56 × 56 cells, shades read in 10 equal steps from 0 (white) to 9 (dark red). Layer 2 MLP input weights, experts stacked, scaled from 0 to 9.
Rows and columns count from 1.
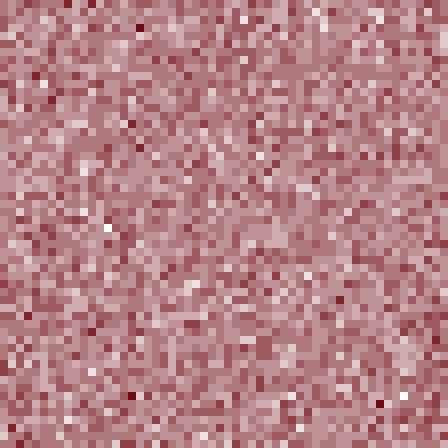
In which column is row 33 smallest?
4
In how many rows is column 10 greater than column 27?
23
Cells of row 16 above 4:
33
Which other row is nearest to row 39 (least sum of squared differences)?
15
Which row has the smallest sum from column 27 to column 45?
34
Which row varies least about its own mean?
9
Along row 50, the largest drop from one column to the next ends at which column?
18
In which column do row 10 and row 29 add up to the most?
24
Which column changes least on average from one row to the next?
13
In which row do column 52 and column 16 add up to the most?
52
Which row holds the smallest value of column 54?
2
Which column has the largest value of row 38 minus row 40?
43
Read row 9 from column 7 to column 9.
4 5 4
